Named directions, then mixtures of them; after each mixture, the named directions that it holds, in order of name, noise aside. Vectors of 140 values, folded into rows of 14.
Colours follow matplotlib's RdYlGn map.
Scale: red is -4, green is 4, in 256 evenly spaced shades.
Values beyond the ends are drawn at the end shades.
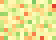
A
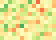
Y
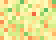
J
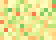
J.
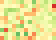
A, J.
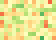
A, J.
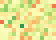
J, Y.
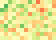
Y.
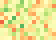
J, Y.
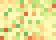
A, J, Y.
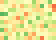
A.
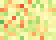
A, J, Y.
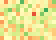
J.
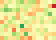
A, J, Y.
